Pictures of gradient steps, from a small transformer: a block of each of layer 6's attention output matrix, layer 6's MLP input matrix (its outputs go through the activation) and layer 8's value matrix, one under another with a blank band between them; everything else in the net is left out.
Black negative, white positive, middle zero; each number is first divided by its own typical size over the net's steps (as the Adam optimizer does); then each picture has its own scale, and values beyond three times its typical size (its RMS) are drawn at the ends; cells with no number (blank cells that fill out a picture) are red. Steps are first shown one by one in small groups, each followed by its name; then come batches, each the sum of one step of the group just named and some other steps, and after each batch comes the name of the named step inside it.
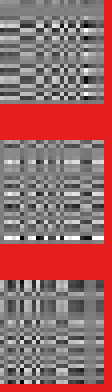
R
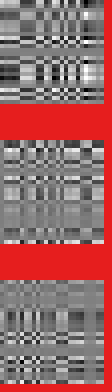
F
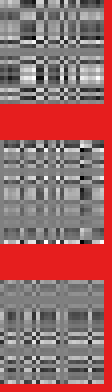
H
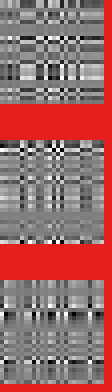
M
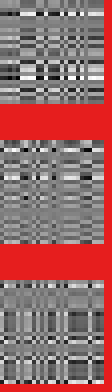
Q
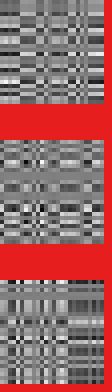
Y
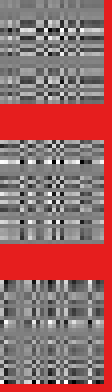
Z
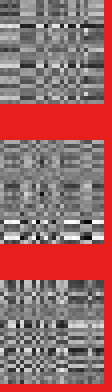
R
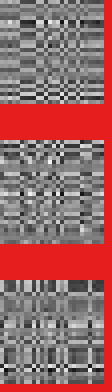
Z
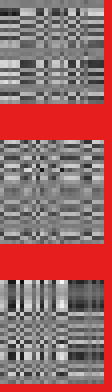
Y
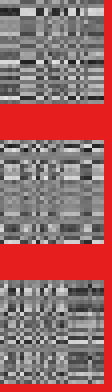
Q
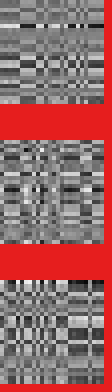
Y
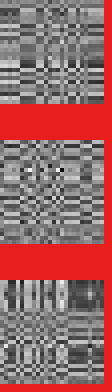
Y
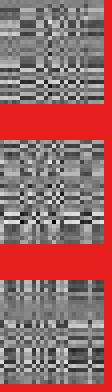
Z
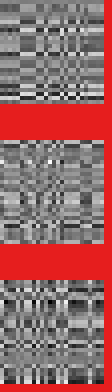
Z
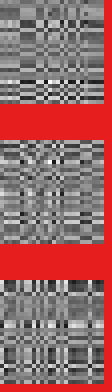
Z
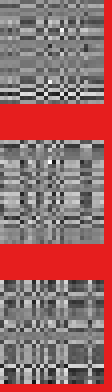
Z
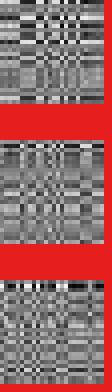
H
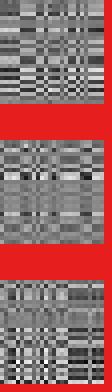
Q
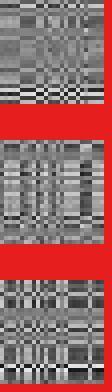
R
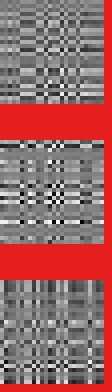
Z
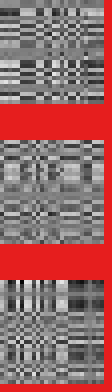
Y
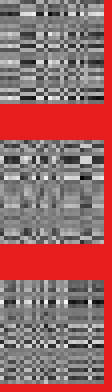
H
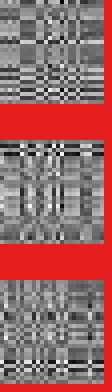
M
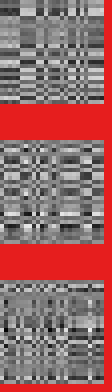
Q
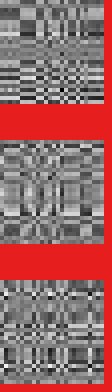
H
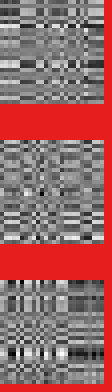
R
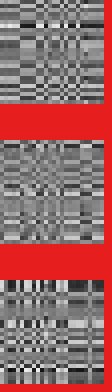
R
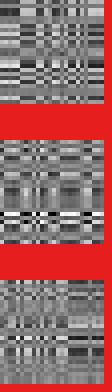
Y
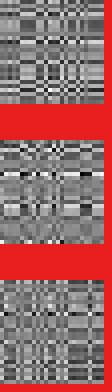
M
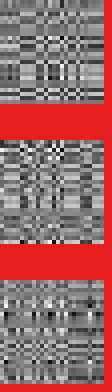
M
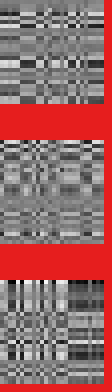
Y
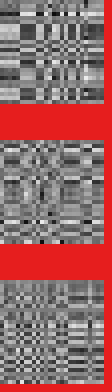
F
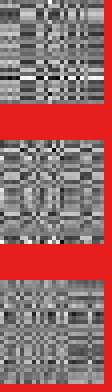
M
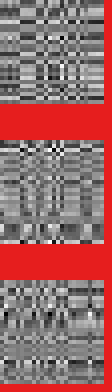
M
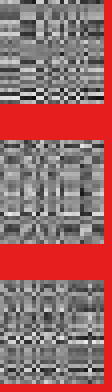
H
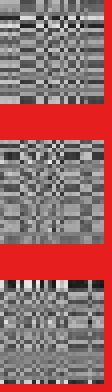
Z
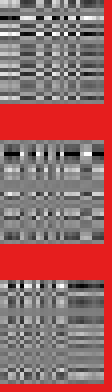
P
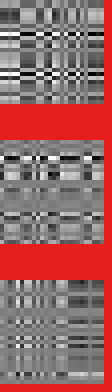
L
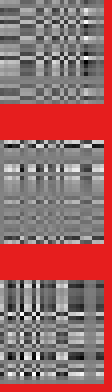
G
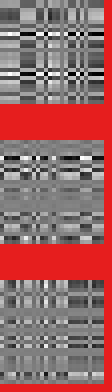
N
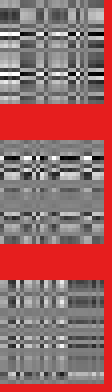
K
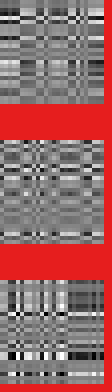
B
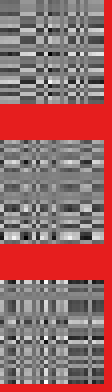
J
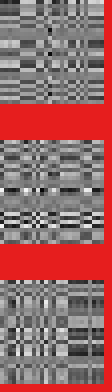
J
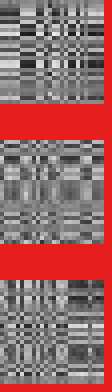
L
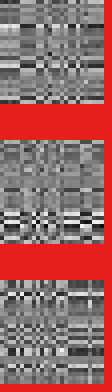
J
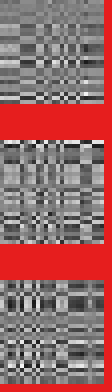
G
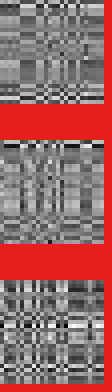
G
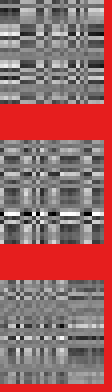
K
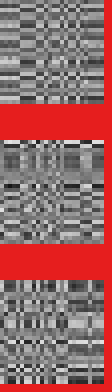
J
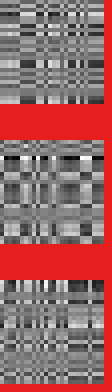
N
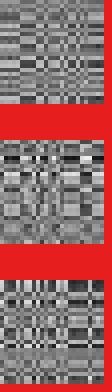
K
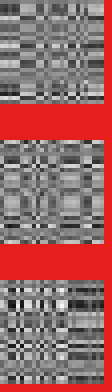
B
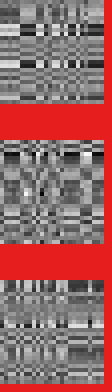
P
